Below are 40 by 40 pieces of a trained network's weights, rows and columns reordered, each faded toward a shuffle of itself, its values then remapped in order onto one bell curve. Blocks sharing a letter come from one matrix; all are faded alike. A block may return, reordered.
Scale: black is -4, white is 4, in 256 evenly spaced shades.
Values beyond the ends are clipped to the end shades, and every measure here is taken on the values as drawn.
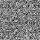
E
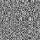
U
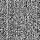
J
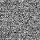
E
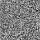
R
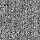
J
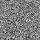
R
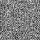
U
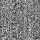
J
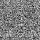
E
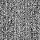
J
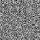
U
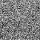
E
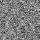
R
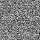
E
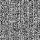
J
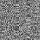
U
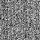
J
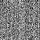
J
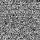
E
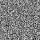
R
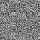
U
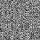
U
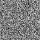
E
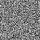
R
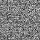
E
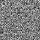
E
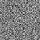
U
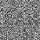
U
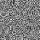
U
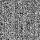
J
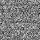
E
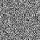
U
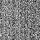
J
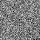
R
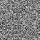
U
